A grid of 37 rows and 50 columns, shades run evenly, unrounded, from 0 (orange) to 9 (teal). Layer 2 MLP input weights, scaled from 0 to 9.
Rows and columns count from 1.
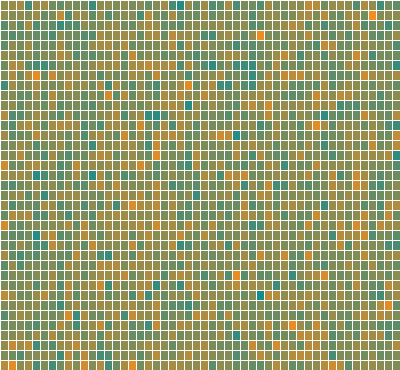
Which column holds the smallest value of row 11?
34
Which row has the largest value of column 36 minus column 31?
22
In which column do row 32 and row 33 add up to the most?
10
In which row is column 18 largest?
2
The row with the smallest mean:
23
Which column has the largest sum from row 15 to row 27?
5
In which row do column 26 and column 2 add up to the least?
37
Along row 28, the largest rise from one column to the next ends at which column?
31
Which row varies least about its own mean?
27
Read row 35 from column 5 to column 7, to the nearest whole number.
7 5 6
